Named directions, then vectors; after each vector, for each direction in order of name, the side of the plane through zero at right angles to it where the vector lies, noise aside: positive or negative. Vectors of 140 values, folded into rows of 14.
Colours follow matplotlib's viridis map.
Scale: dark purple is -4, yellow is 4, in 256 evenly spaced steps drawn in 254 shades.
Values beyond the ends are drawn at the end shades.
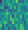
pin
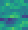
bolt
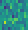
negative, positive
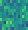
negative, negative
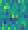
positive, negative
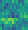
negative, positive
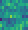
positive, positive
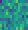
positive, positive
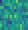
positive, positive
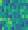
negative, negative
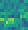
negative, positive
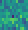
negative, positive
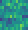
positive, positive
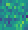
positive, positive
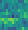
negative, positive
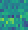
negative, positive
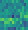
negative, positive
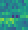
negative, positive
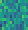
negative, negative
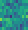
negative, negative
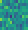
negative, negative
